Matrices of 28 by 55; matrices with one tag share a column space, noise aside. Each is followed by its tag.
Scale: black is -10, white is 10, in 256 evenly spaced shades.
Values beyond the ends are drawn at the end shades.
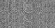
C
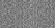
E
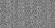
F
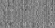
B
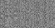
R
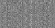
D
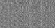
D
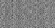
E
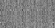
B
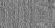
B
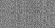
F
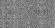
E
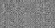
C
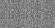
R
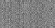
C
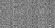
E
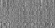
B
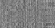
B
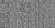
C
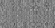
B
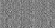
R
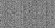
F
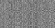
C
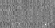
B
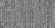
B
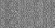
R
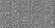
F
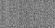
R
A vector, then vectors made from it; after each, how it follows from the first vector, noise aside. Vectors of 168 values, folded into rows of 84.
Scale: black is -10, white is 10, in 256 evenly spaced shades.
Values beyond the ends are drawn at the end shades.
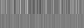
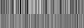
negated, scaled up.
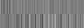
wrapped around, negated.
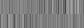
wrapped around, negated.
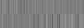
wrapped around, negated, shrunk.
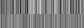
negated, scaled up.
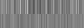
copied.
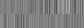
wrapped around, negated.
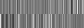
wrapped around, scaled up.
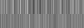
copied.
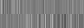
wrapped around.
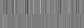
negated, partly zeroed.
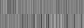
wrapped around, negated.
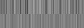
negated.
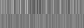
copied.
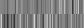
wrapped around, scaled up.
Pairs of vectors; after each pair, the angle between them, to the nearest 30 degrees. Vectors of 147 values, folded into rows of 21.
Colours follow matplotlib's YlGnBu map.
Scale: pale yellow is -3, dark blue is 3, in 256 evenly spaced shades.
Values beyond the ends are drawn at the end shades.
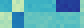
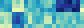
30 degrees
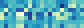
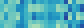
90 degrees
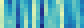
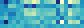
90 degrees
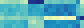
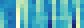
90 degrees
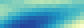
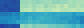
90 degrees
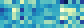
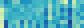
120 degrees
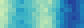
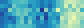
150 degrees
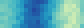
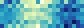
150 degrees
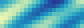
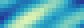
150 degrees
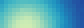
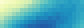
90 degrees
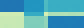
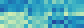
30 degrees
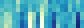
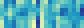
60 degrees
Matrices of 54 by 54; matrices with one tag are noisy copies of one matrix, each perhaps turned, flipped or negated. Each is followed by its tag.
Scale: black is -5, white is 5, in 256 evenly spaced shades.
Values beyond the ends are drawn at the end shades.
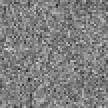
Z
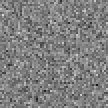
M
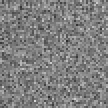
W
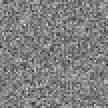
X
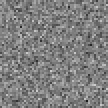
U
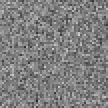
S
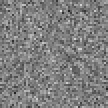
M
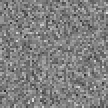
X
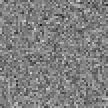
M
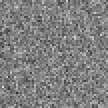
W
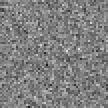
M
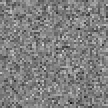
Z
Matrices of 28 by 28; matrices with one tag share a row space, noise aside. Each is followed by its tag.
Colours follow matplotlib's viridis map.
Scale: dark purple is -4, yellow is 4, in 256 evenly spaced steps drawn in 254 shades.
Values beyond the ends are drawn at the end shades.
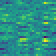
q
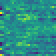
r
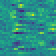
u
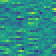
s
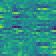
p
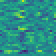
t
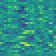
t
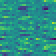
q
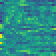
r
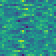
t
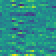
u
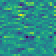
t
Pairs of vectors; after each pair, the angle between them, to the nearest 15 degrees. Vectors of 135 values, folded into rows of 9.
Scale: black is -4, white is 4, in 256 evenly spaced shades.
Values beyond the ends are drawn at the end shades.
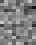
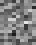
90 degrees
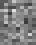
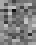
165 degrees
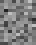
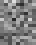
105 degrees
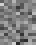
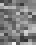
45 degrees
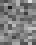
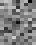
120 degrees
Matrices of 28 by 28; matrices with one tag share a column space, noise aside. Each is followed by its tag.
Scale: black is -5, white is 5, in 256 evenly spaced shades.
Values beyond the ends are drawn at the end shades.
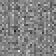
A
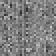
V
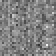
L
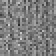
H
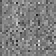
H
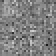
H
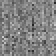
H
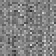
A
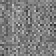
A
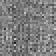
V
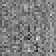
V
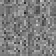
H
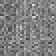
V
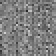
A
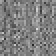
H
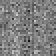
A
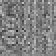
H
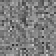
L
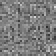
V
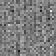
A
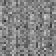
L
